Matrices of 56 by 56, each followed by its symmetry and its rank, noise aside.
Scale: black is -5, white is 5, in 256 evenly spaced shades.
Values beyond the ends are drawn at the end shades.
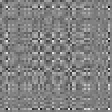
symmetric, rank two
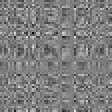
no symmetry, rank three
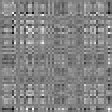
symmetric, rank two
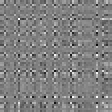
symmetric, rank two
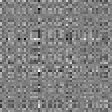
no symmetry, rank three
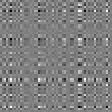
symmetric, rank one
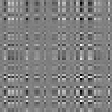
no symmetry, rank one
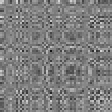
symmetric, rank three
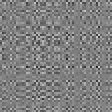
no symmetry, rank two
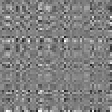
no symmetry, rank three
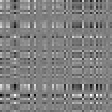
no symmetry, rank one
